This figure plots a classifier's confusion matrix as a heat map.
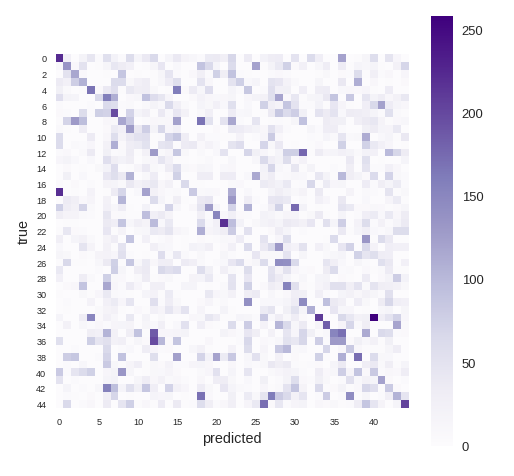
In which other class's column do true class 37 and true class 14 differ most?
29
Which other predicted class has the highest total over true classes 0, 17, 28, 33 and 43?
40
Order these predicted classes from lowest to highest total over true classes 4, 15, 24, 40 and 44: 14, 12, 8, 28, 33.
14, 12, 33, 28, 8
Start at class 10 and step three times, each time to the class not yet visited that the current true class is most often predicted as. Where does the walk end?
41
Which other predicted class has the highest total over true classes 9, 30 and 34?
43
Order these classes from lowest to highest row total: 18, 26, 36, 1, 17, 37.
37, 18, 17, 1, 26, 36
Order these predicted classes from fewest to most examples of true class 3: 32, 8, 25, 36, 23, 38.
32, 25, 36, 8, 23, 38
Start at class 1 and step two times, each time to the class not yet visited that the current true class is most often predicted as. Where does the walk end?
38
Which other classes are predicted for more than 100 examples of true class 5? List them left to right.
6, 7, 28
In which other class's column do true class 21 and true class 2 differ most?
12
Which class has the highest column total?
6
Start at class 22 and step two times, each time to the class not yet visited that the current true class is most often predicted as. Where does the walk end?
8
